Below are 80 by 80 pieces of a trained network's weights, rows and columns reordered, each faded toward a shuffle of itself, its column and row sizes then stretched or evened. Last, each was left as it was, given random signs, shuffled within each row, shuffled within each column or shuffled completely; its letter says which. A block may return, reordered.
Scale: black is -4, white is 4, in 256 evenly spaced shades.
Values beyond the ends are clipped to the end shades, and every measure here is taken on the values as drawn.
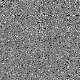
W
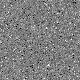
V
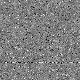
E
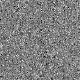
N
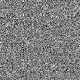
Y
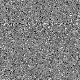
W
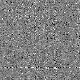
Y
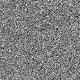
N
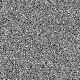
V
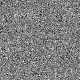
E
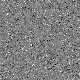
V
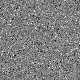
V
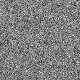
E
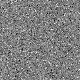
V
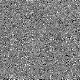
Y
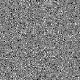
Y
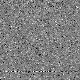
E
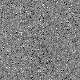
N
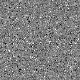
W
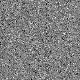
N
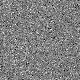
V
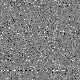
E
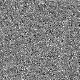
N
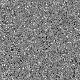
N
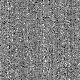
N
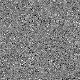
W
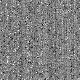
N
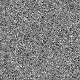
N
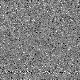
E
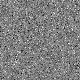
V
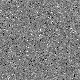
V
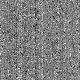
N
